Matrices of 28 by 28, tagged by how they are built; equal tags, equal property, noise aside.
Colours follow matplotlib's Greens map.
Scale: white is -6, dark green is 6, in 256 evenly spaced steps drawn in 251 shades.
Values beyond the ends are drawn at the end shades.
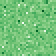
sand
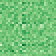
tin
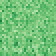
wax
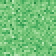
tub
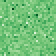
sand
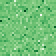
sand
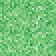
tub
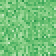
tub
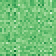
tin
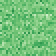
tin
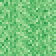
tub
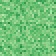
tub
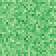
tub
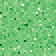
sand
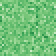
tin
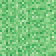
tub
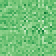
tin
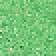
sand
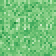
wax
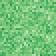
tub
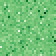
sand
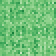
wax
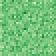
tub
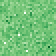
sand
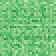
wax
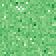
sand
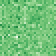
tin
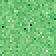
sand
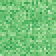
wax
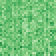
wax
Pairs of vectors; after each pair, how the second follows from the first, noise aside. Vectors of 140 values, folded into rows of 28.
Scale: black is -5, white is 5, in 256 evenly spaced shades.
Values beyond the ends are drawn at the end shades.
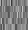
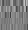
reversed, negated, partly zeroed.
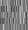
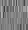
reversed, negated, partly zeroed.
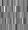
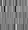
negated, partly zeroed.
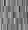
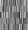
shuffled.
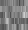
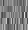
sign-scrambled.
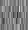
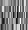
scaled up.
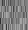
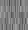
wrapped around, shrunk.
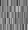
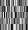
wrapped around, scaled up.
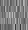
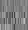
negated, partly zeroed.
